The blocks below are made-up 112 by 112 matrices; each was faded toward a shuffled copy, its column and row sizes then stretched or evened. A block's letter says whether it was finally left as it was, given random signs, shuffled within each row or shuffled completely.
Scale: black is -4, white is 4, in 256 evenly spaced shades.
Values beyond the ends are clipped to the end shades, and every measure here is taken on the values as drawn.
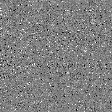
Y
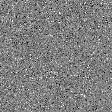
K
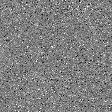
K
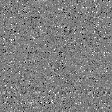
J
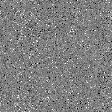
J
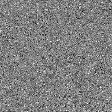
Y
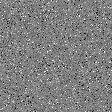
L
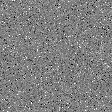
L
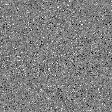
K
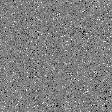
J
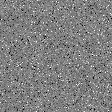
L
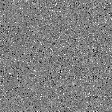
J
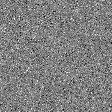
L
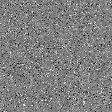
K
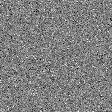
L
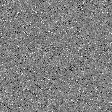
K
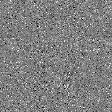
J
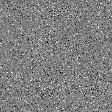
Y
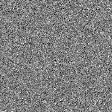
Y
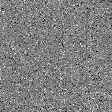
Y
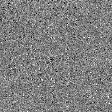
Y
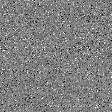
Y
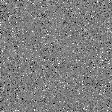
Y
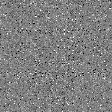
J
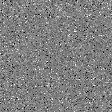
J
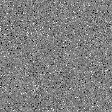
Y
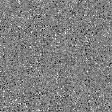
J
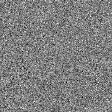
Y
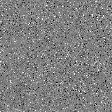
J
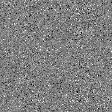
Y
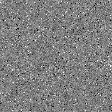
Y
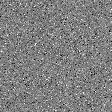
L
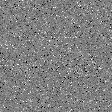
K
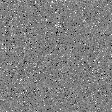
Y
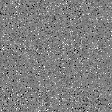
J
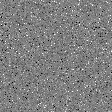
L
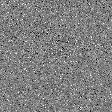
K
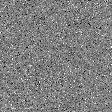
L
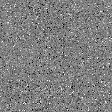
Y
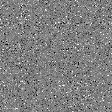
J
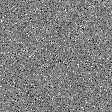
L
